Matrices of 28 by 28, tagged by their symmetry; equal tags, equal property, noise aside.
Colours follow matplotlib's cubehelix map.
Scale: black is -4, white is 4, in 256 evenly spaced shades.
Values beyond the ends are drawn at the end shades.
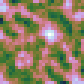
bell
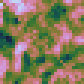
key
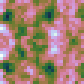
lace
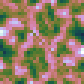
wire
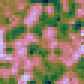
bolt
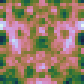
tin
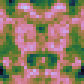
tin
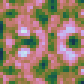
lace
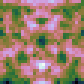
tin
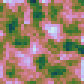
bell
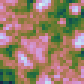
bell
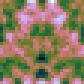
tin
